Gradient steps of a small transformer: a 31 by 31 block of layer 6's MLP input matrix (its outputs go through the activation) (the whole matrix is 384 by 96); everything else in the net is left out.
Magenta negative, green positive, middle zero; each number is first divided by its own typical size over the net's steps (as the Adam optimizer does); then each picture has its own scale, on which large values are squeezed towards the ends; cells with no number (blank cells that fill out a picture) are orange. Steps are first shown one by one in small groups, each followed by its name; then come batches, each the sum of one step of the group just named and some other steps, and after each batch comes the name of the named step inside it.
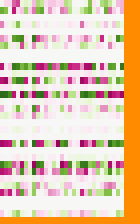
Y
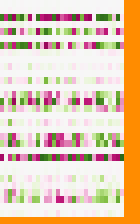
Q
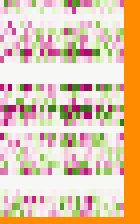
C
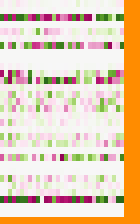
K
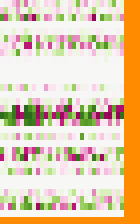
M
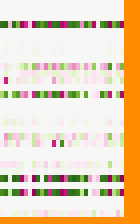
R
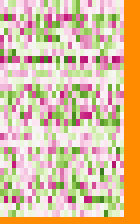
R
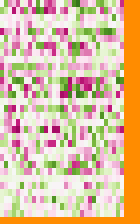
C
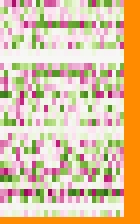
Y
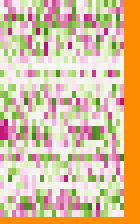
Q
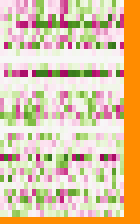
M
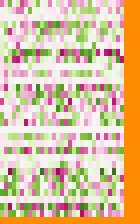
R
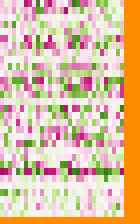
C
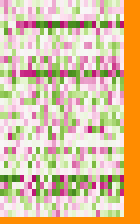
R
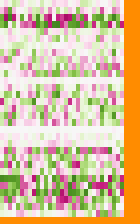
R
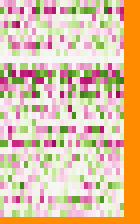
M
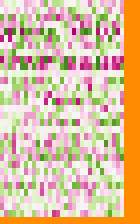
Q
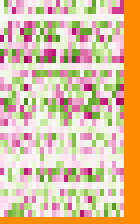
C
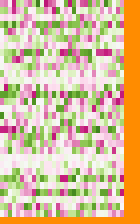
R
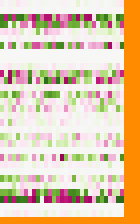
K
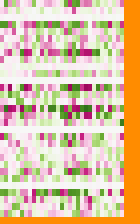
C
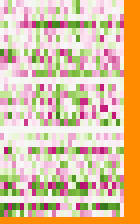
R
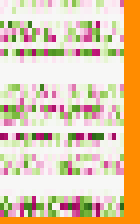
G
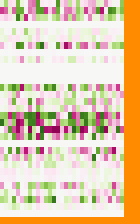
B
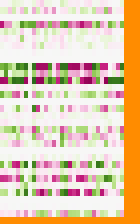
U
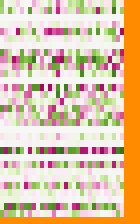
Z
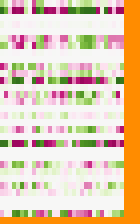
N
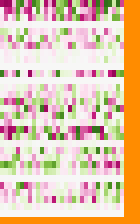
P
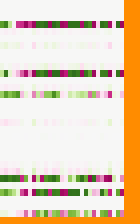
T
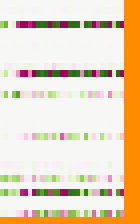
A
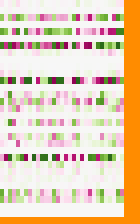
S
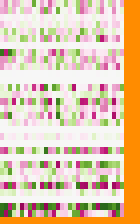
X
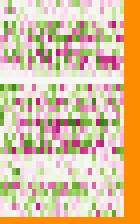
B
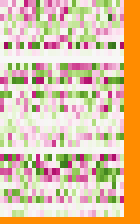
U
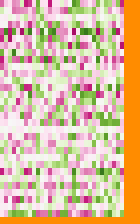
N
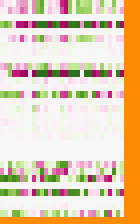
T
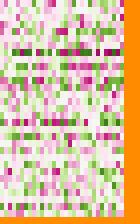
U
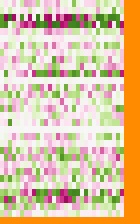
Z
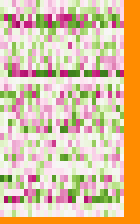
T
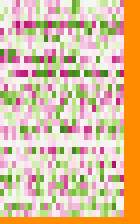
Z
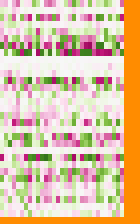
S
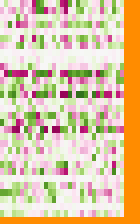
B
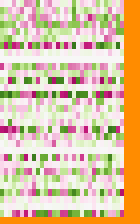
S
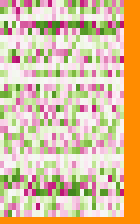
T
